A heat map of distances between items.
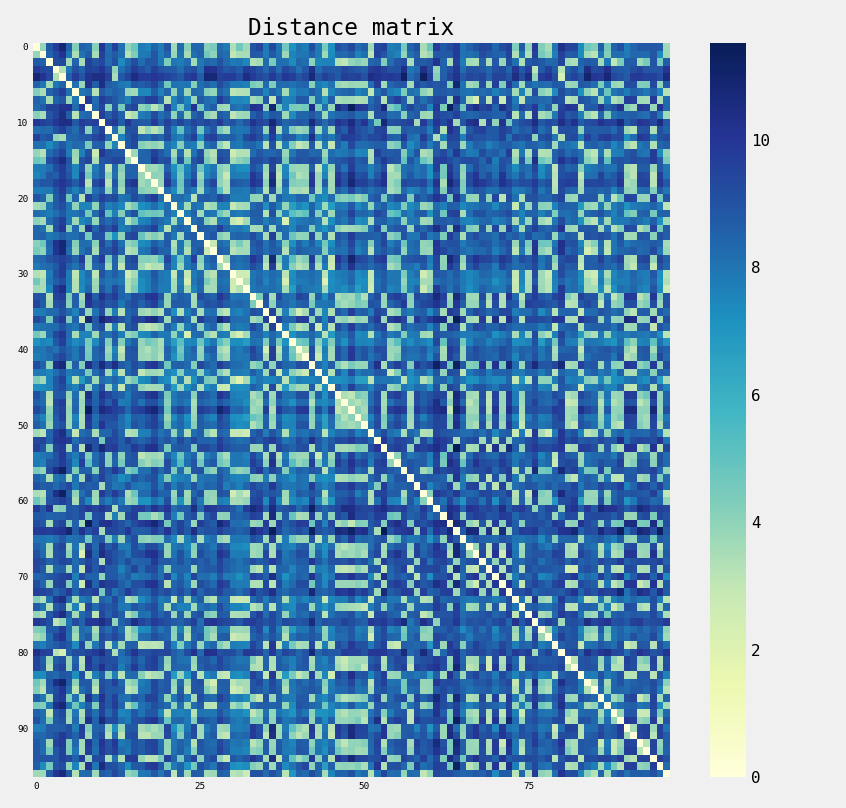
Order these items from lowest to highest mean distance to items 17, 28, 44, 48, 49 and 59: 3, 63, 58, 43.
43, 63, 58, 3
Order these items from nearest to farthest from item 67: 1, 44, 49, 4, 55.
49, 44, 1, 4, 55
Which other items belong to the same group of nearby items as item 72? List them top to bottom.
10, 52, 58, 64, 68, 70
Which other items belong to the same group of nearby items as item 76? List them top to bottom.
3, 4, 12, 61, 80
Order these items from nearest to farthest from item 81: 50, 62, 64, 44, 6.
50, 44, 6, 62, 64
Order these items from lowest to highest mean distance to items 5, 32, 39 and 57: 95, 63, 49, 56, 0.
49, 95, 63, 0, 56
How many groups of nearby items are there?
5
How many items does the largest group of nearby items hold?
30
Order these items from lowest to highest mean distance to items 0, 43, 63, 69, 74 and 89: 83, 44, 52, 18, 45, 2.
2, 44, 45, 83, 18, 52
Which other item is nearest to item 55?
79
